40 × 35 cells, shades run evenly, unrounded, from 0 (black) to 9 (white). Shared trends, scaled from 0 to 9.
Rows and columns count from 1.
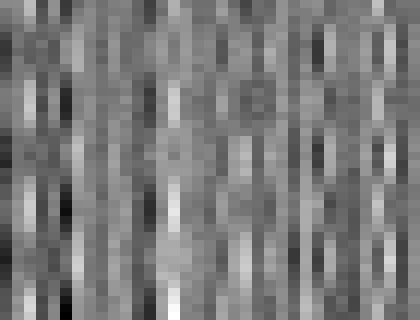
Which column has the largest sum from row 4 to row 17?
15
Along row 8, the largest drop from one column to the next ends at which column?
34
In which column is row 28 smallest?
6
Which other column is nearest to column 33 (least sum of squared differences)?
7
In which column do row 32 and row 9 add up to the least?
1
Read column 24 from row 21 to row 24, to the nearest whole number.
5 5 5 5
